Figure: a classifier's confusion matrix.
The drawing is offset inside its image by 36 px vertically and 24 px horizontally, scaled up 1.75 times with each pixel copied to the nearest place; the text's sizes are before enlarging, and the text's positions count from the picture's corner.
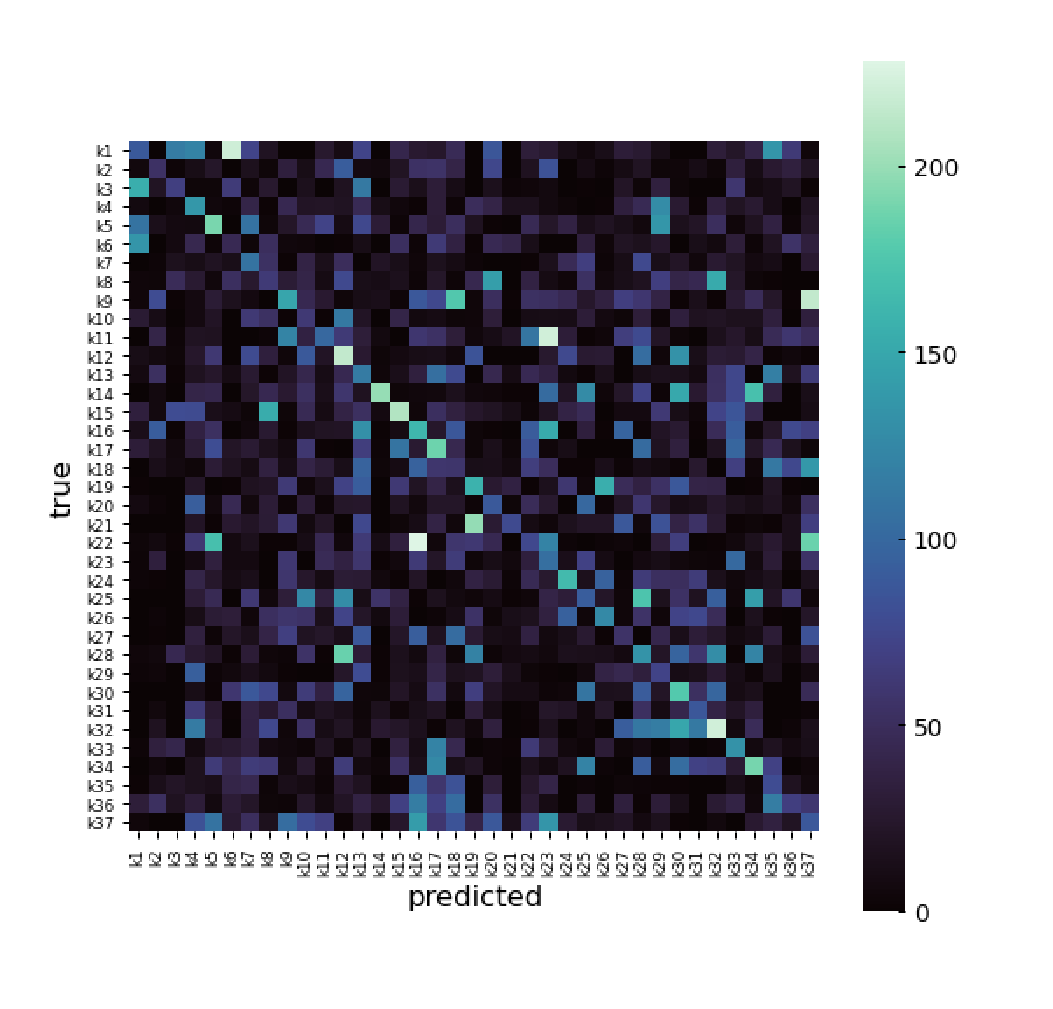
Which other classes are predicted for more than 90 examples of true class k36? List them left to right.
k16, k18, k35
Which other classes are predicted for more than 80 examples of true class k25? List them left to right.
k10, k12, k28, k32, k34
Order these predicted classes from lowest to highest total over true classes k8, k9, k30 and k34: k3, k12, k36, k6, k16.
k36, k3, k16, k6, k12
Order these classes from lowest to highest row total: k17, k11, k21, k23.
k23, k21, k17, k11
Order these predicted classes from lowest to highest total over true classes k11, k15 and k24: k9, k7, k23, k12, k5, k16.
k7, k5, k16, k12, k9, k23
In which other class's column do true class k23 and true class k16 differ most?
k27
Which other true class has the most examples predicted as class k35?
k1
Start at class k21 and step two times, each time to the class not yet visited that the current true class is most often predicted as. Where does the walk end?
k26
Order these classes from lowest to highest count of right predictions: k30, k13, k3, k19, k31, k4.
k3, k31, k13, k4, k19, k30
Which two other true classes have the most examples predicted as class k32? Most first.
k8, k28
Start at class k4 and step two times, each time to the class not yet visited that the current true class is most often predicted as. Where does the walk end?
k13
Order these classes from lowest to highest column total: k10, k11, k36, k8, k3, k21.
k21, k3, k36, k11, k8, k10
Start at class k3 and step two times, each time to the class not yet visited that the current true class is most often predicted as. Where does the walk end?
k6
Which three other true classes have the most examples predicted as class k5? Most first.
k22, k37, k17
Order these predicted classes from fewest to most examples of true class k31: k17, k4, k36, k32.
k36, k17, k32, k4
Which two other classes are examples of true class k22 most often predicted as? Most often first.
k16, k37
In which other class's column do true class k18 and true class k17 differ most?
k37
